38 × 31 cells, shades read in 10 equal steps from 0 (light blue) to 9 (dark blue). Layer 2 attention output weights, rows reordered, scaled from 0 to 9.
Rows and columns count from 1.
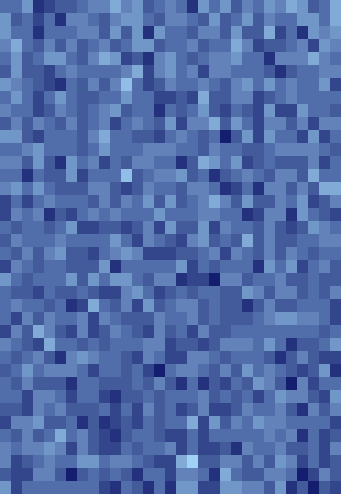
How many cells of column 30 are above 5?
14
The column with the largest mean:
24
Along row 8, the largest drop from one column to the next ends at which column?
19
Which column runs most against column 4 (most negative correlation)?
13
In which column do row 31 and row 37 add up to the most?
7
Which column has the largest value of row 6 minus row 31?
26
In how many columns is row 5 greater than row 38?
11
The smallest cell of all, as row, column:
36, 18
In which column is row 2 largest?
6
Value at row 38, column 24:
4
